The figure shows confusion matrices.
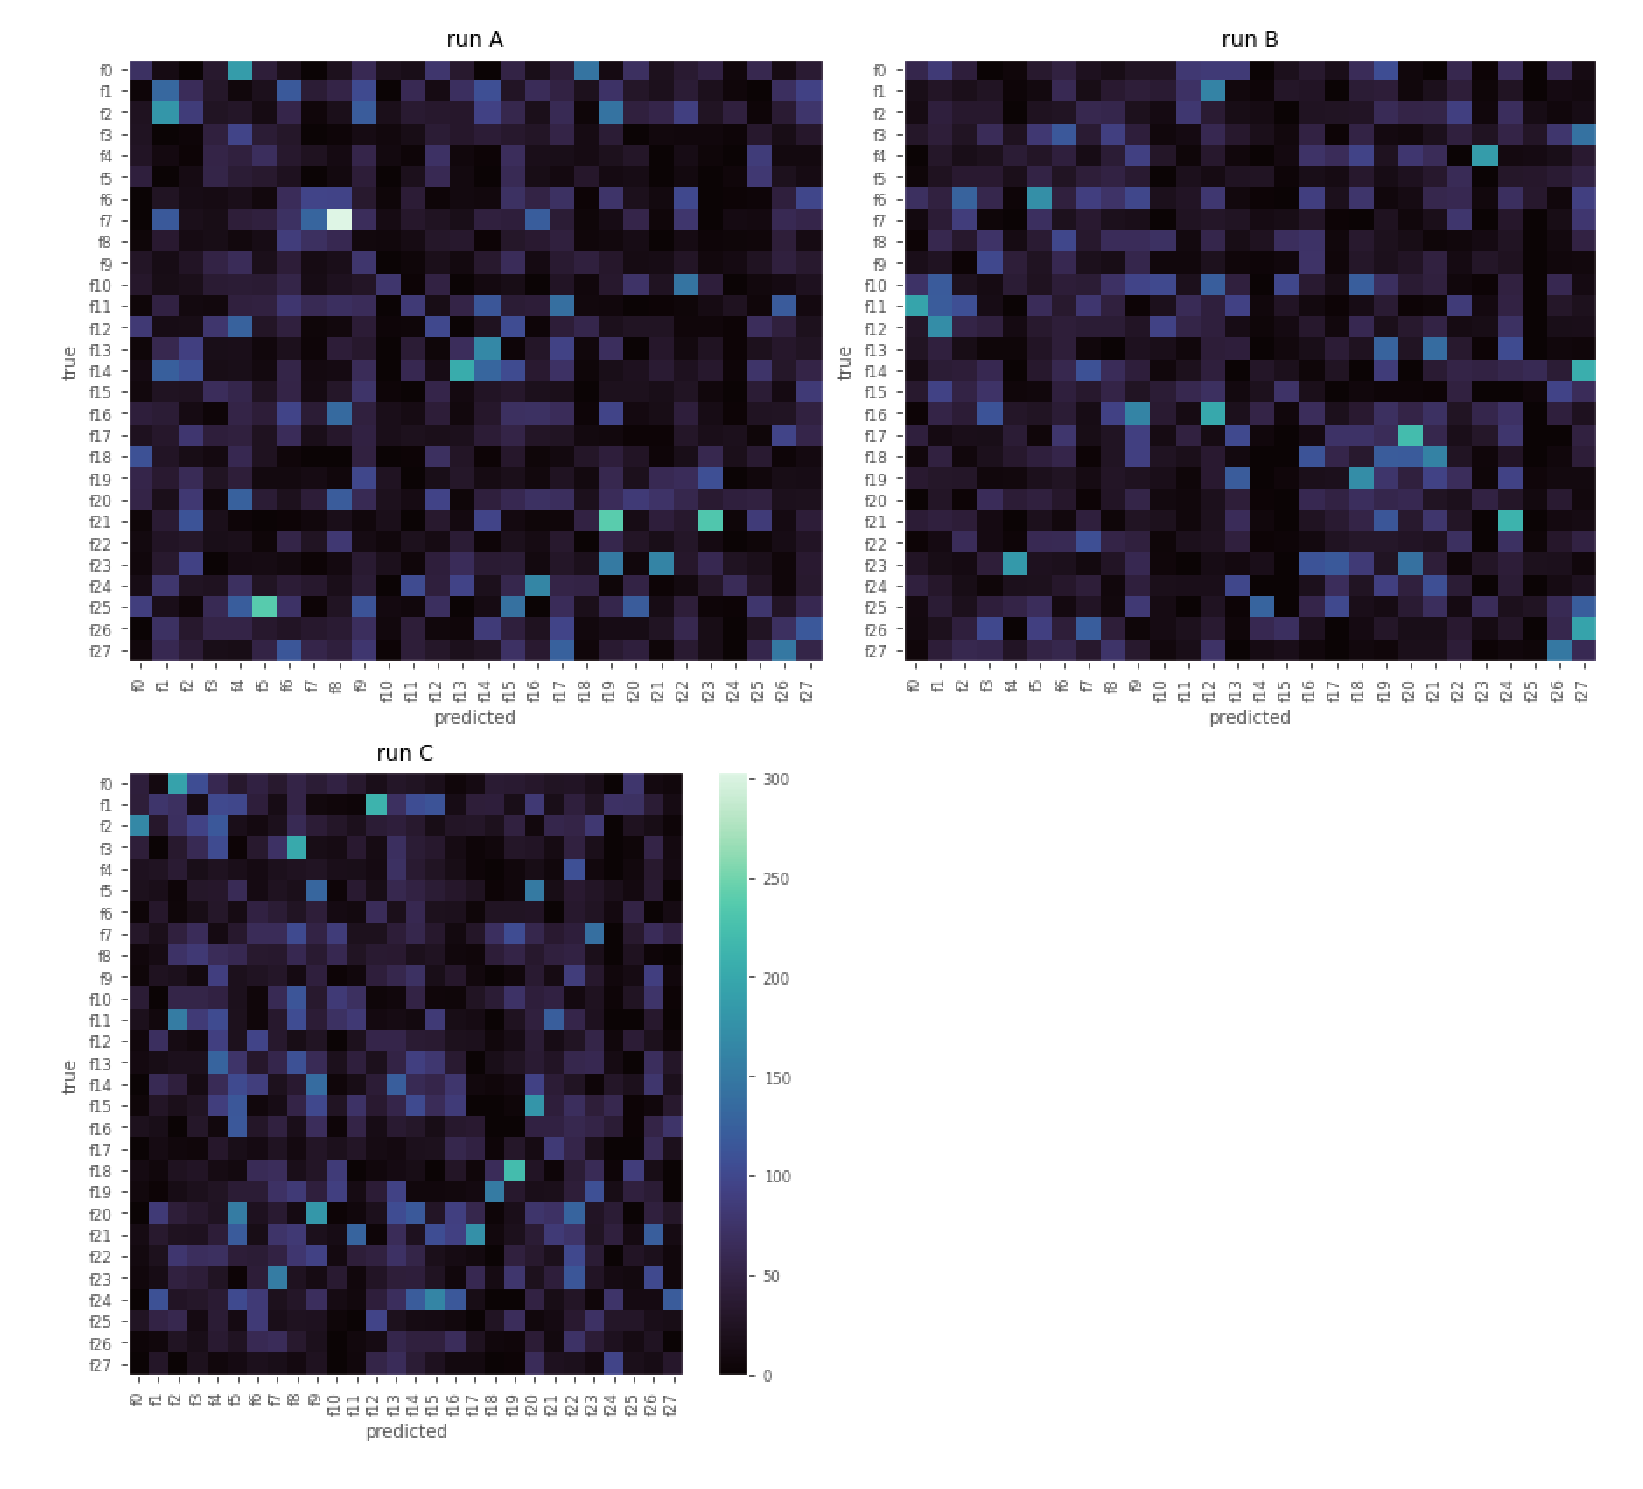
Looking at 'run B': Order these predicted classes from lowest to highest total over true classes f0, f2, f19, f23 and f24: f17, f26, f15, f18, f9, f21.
f15, f26, f9, f17, f21, f18
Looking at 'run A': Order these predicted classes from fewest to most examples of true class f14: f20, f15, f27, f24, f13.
f24, f20, f27, f15, f13
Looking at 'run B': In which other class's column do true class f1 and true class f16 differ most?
f9
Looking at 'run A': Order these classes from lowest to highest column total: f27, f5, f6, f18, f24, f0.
f24, f18, f0, f5, f27, f6
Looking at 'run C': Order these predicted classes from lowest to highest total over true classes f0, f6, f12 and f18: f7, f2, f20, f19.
f20, f7, f2, f19
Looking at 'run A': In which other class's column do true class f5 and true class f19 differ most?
f23
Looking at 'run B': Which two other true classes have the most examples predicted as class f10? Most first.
f12, f8
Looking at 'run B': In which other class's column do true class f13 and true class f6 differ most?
f5
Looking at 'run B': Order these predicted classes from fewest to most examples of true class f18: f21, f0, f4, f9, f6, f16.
f0, f4, f6, f9, f16, f21
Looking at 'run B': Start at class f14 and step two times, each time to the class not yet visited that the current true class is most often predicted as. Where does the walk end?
f26
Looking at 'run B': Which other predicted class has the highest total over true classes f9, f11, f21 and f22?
f24
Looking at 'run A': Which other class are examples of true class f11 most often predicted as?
f17
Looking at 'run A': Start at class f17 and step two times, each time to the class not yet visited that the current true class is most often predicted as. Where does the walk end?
f27
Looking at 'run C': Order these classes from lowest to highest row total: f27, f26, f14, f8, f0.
f27, f26, f8, f0, f14
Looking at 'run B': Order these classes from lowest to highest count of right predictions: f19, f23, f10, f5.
f23, f5, f19, f10
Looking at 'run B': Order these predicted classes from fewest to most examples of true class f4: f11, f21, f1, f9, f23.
f11, f1, f21, f9, f23
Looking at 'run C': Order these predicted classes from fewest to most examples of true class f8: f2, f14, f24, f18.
f24, f14, f18, f2
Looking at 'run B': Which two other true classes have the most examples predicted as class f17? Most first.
f23, f25
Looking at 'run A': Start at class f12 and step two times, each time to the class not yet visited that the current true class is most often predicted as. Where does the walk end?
f25
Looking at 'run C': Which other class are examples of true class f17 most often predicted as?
f21
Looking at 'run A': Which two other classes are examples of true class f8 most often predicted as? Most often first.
f6, f7
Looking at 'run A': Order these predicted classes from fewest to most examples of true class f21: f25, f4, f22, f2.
f4, f22, f25, f2
